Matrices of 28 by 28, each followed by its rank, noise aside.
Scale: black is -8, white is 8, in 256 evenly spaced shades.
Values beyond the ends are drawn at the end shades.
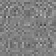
three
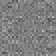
six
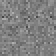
six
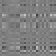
one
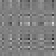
one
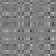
one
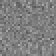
six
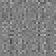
three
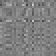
two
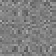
four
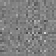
four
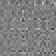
four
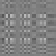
one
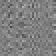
three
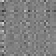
two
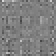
three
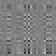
one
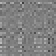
two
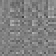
three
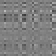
one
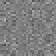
four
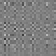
two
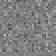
six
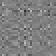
three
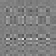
one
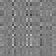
one
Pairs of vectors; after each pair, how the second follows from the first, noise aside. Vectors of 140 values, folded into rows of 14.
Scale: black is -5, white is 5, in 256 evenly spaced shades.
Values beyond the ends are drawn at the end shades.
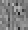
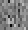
reversed.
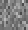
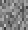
reversed, negated.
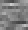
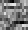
scaled up.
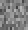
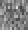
negated.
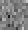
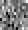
scaled up.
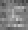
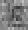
negated.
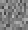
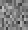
reversed.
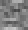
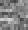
wrapped around.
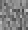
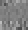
partly zeroed.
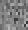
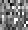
negated, scaled up.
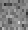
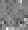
wrapped around, negated, partly zeroed.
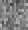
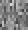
negated.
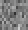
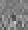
wrapped around, negated, partly zeroed.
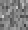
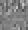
partly zeroed.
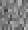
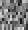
negated, scaled up.
